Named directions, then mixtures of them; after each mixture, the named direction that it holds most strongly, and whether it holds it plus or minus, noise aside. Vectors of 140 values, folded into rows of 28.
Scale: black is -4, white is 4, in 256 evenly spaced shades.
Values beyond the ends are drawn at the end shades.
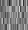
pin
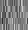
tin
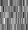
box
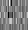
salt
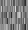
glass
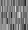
glass, plus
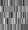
box, plus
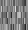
glass, plus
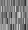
glass, plus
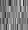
pin, plus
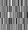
salt, minus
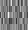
salt, minus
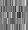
glass, minus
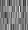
pin, plus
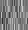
tin, plus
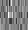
salt, minus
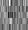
salt, plus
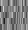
box, minus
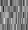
box, plus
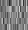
pin, plus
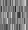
glass, minus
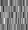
box, plus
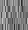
tin, minus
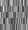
box, minus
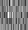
salt, minus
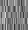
tin, minus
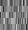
box, plus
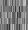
glass, minus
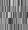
tin, minus
